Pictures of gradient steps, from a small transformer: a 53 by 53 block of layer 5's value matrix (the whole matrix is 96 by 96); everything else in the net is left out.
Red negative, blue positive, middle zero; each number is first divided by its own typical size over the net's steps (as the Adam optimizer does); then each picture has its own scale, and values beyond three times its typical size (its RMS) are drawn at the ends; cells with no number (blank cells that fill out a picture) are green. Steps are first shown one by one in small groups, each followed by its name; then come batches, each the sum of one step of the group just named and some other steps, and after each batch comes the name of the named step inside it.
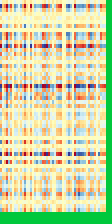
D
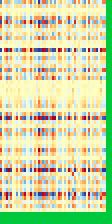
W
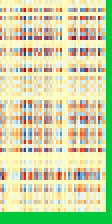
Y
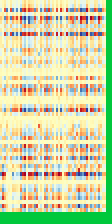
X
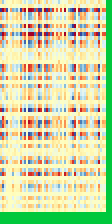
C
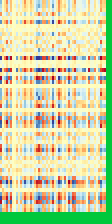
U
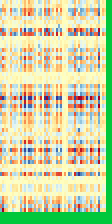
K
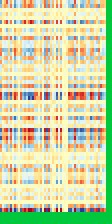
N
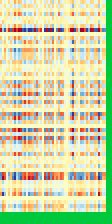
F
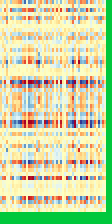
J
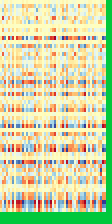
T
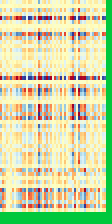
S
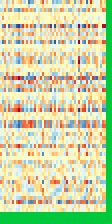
J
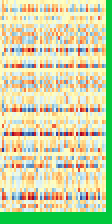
X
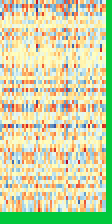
T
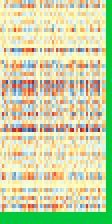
F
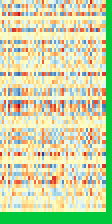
F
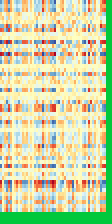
U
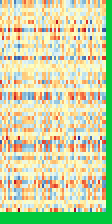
N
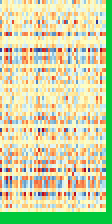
W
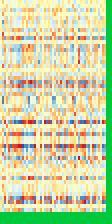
J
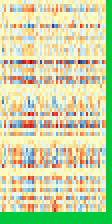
J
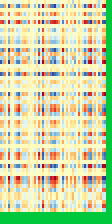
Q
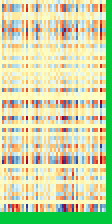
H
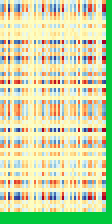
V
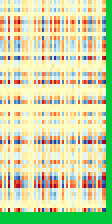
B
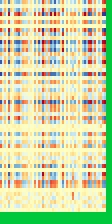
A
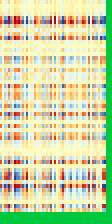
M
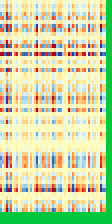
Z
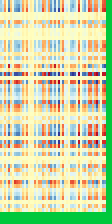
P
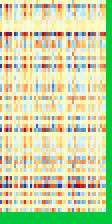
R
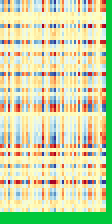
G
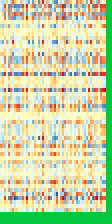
G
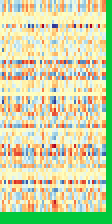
G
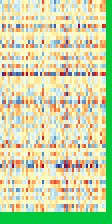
G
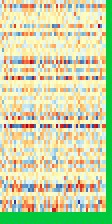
R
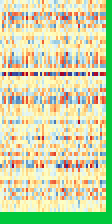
G
